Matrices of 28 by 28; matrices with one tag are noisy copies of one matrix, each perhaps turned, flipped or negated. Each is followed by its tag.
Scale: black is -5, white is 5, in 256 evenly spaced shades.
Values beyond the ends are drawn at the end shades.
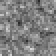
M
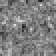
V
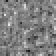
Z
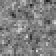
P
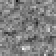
M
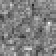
M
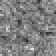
M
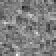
M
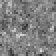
V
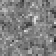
V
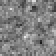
P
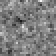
V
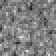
Z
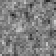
P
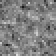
M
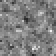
P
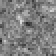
V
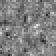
P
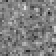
Z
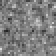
Z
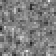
Z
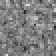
Z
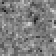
V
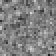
Z
